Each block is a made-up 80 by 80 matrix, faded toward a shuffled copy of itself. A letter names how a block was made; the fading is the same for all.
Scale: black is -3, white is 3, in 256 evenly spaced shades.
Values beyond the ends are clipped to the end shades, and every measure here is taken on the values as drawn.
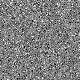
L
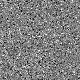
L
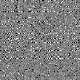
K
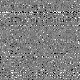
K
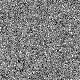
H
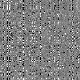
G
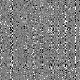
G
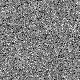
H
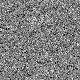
H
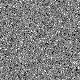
L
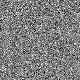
H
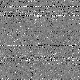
K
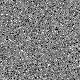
L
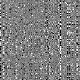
G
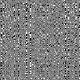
G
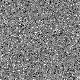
L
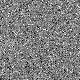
L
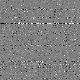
K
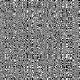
G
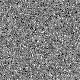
L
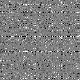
K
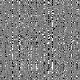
G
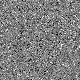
L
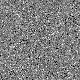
L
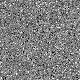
L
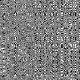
G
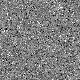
L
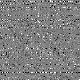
K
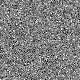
H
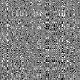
G
